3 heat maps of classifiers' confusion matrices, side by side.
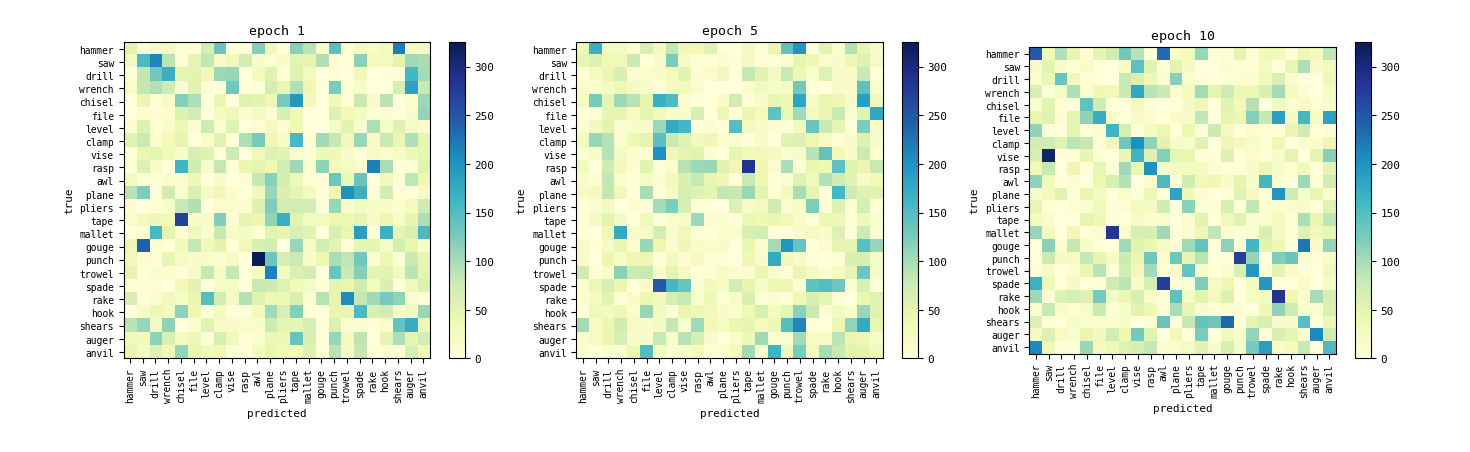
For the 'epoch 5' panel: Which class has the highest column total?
auger
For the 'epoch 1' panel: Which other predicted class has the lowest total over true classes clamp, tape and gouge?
vise
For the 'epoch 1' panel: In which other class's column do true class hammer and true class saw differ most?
drill
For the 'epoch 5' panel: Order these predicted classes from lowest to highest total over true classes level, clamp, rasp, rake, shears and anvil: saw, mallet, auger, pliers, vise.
mallet, saw, pliers, vise, auger
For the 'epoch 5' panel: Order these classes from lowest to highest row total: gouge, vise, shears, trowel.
trowel, vise, gouge, shears
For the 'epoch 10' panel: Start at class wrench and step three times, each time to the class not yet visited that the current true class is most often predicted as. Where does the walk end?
shears
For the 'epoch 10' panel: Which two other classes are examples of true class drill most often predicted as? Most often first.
plane, clamp
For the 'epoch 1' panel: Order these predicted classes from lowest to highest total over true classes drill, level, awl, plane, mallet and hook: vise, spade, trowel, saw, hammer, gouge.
gouge, hammer, vise, saw, trowel, spade
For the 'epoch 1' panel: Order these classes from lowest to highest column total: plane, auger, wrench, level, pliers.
level, wrench, pliers, auger, plane
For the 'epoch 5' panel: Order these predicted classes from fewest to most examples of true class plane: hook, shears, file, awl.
awl, shears, file, hook
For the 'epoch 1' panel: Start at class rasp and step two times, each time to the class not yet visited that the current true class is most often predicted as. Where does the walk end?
trowel
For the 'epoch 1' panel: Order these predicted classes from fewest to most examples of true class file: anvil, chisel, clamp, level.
level, clamp, chisel, anvil
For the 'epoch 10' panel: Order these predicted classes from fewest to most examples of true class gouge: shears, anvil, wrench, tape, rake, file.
file, rake, wrench, anvil, tape, shears
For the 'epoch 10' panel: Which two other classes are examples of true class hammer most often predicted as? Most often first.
awl, clamp
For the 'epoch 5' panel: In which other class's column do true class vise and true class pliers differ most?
rake
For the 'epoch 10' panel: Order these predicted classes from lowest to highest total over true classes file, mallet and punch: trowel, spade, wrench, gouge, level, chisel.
gouge, wrench, spade, chisel, trowel, level
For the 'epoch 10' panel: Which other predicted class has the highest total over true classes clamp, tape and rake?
vise
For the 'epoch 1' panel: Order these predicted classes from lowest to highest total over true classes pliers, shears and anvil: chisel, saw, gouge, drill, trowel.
gouge, trowel, drill, saw, chisel
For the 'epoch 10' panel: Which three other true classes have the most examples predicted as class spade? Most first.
anvil, awl, file
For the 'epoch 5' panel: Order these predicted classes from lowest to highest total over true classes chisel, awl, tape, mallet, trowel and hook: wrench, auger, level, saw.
saw, level, wrench, auger
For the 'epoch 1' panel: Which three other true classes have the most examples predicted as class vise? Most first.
wrench, drill, trowel
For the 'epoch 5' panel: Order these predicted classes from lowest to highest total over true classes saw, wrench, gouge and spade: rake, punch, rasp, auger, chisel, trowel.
rasp, chisel, rake, punch, trowel, auger
